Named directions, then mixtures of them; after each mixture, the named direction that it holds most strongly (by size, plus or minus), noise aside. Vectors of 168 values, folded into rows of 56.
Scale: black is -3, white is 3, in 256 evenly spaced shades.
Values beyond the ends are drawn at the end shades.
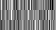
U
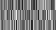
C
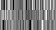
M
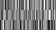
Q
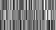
Q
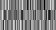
Q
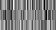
M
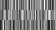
Q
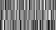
Q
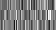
C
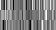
M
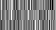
U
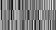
U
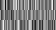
Q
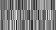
C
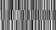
C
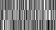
Q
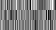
U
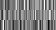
Q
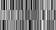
M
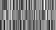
Q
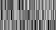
Q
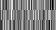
U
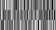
Q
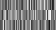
Q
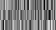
Q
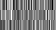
U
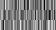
Q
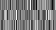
C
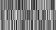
C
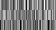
Q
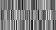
C
